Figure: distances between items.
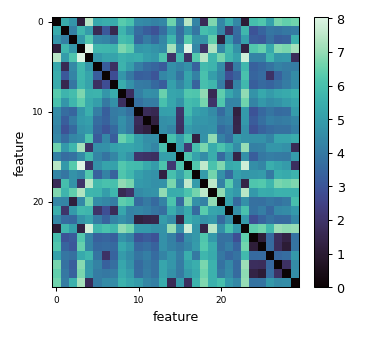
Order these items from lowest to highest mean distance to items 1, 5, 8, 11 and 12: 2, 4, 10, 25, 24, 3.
10, 24, 25, 2, 4, 3
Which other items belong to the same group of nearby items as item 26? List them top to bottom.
6
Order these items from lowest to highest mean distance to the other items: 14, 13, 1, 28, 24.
24, 1, 28, 13, 14
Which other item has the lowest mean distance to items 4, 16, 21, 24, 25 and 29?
14
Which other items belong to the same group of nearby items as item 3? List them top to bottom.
0, 18, 23
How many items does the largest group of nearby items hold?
5
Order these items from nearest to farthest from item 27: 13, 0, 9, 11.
11, 9, 13, 0
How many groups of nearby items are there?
9
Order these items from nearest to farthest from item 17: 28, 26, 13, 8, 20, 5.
13, 5, 26, 20, 28, 8
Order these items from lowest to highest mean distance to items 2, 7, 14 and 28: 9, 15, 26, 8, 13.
26, 15, 13, 9, 8
